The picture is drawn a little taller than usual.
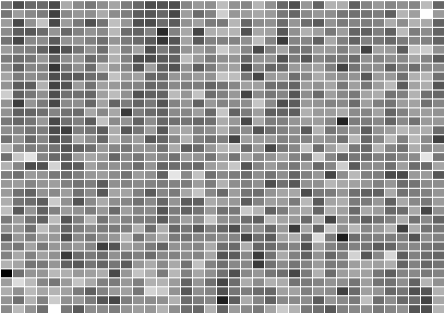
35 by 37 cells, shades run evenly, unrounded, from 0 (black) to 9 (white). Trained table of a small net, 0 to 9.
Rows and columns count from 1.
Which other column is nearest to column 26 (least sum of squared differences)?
32
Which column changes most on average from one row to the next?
21
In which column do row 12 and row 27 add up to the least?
29
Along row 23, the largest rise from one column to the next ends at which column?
5
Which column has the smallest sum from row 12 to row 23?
14
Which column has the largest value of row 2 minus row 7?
36
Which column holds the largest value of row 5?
22
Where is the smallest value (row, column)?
31, 1
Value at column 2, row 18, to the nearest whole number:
7
